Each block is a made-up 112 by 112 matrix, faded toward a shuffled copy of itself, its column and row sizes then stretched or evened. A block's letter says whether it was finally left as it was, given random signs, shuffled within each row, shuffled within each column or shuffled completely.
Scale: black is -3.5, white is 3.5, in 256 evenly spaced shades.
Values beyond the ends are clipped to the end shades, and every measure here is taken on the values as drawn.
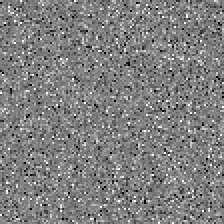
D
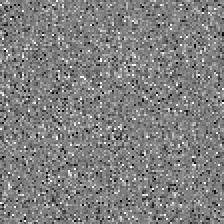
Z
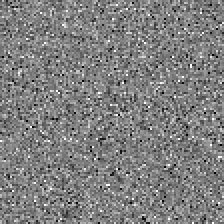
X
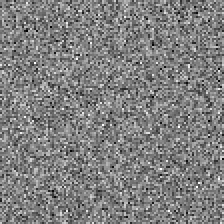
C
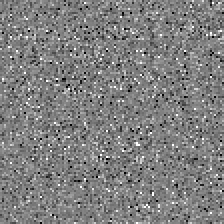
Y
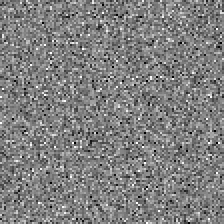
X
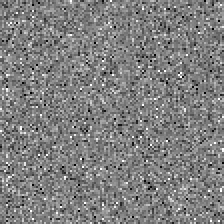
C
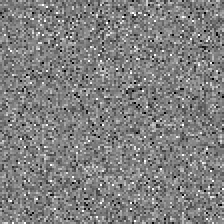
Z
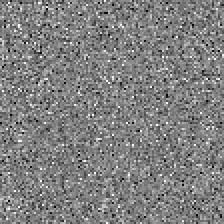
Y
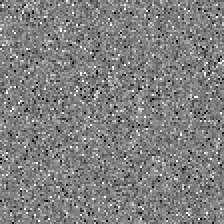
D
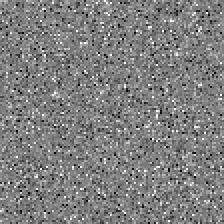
Y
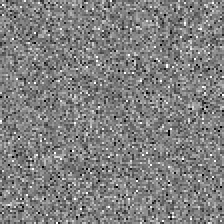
D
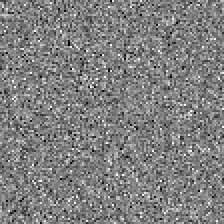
D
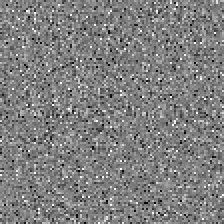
Z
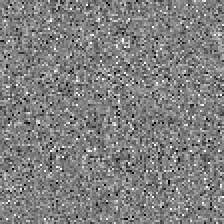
Z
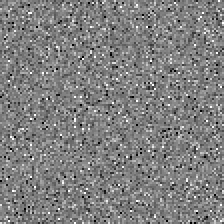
C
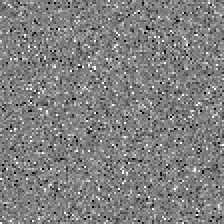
X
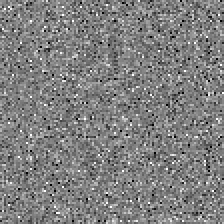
Z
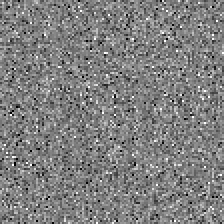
C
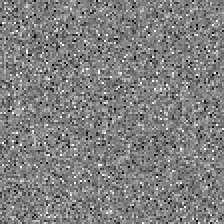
C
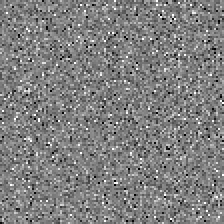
C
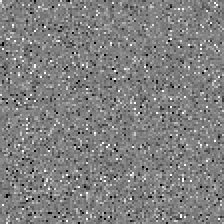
Y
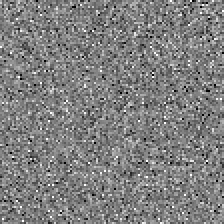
X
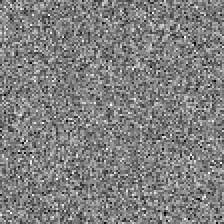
D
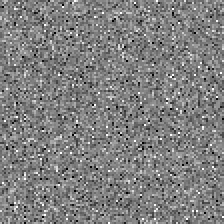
C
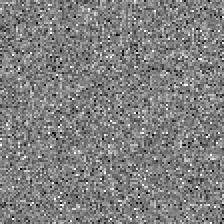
Z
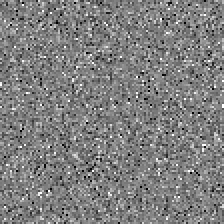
Y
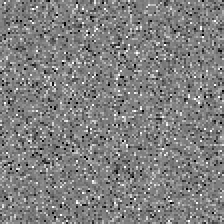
C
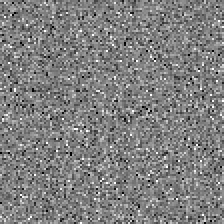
X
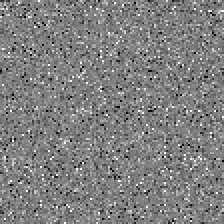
X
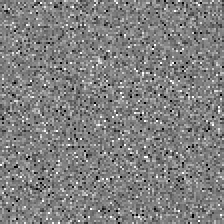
X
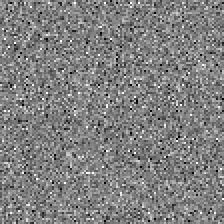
Y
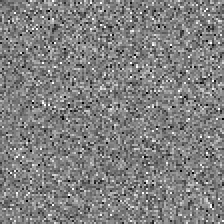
Y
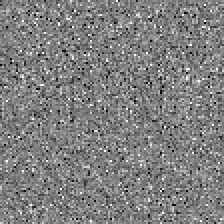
Z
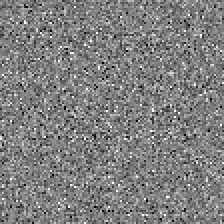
Y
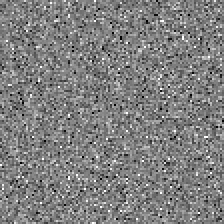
C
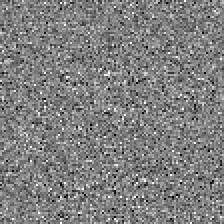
Z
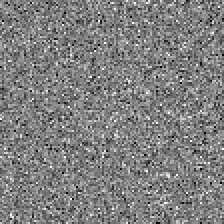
Z
